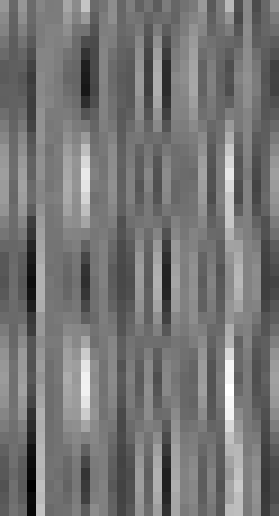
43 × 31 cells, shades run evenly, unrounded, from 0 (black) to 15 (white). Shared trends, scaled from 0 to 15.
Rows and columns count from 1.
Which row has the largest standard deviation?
41
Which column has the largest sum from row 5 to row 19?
26
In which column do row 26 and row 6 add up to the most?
18
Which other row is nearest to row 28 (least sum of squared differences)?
20
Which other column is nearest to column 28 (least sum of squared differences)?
12
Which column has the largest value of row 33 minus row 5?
10
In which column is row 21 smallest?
4
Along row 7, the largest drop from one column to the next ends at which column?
19
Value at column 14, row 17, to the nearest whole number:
6
